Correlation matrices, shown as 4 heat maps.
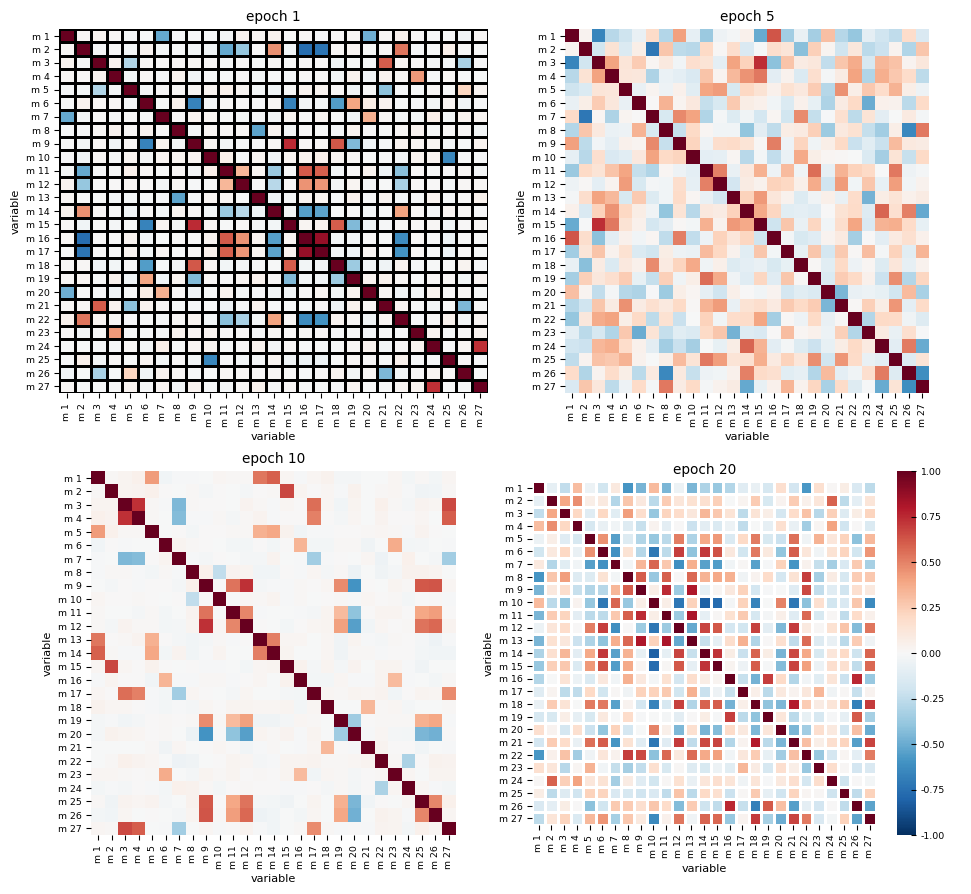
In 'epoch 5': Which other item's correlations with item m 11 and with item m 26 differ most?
m 19
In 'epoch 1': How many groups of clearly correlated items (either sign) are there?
8
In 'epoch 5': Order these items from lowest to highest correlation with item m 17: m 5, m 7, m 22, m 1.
m 1, m 7, m 22, m 5
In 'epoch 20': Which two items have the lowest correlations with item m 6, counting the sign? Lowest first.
m 10, m 7
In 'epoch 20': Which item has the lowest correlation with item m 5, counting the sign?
m 7
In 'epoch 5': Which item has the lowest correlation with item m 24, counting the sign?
m 27
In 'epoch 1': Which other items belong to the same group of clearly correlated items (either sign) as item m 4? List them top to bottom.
m 23
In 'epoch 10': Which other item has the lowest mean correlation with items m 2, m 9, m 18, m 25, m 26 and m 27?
m 20
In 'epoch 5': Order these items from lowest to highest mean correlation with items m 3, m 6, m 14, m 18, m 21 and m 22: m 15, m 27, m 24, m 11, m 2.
m 2, m 27, m 11, m 24, m 15
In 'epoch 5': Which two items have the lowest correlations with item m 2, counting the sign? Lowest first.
m 7, m 18
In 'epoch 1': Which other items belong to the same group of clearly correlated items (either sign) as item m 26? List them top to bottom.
m 3, m 5, m 21
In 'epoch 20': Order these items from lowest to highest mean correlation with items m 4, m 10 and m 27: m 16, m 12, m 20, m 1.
m 16, m 12, m 20, m 1
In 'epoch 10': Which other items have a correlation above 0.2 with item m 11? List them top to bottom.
m 9, m 12, m 19, m 25, m 26
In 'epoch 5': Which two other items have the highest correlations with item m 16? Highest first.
m 1, m 9
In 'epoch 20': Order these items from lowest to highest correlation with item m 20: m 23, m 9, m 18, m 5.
m 18, m 5, m 9, m 23
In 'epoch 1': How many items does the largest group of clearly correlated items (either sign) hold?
7
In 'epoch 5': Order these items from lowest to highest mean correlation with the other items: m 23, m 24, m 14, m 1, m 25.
m 1, m 23, m 24, m 14, m 25
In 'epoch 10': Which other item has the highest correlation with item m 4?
m 3
